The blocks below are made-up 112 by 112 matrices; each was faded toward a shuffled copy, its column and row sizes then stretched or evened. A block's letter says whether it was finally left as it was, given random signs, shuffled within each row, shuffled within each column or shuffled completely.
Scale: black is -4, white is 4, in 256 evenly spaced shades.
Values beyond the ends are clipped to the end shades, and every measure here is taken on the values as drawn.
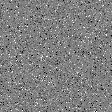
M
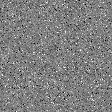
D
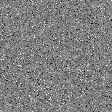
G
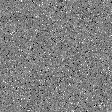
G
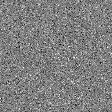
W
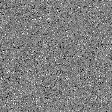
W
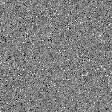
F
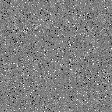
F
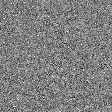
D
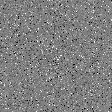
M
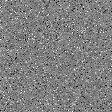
F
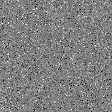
W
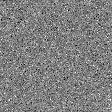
G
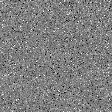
W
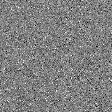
W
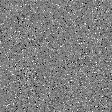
M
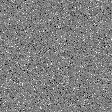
G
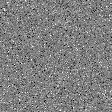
G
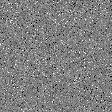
M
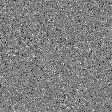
G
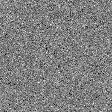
D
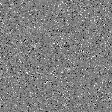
F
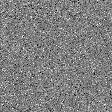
D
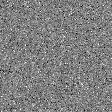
D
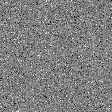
M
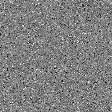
W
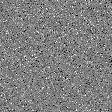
G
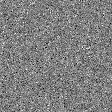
G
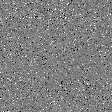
D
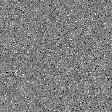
F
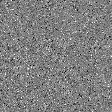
W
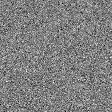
D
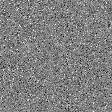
M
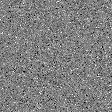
G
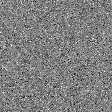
D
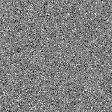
F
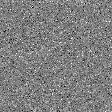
W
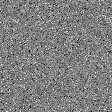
G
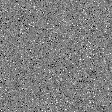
M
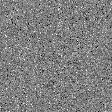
M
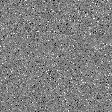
D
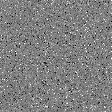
F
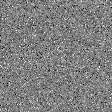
D
